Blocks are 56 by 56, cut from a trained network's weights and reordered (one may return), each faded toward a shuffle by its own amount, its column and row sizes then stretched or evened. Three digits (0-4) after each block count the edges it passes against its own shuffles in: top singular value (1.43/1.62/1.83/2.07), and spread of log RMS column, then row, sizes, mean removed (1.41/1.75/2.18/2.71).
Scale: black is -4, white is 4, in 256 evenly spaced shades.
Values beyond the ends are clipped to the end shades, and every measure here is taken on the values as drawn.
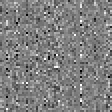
0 4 0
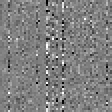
2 4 0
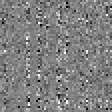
0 4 1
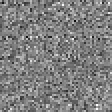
2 0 2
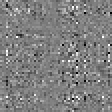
0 3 3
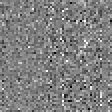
2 3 1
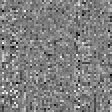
1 4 1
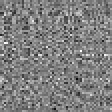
4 1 3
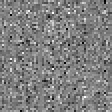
0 4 1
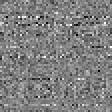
0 0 4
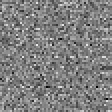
2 0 2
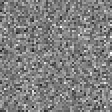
1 2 0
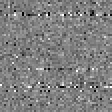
2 1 3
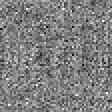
1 0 0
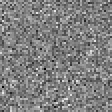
2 1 0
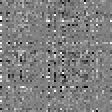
1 4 4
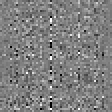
3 4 2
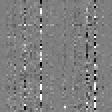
3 4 0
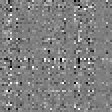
1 4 4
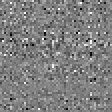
0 2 3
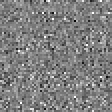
0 1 3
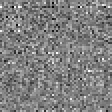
1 0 2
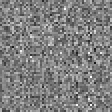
4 1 1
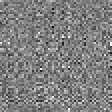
4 2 2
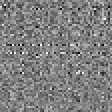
2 1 3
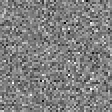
2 1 0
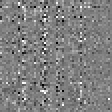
2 4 2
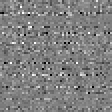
0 0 4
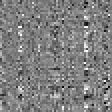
4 4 1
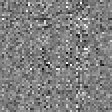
2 4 1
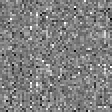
1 2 0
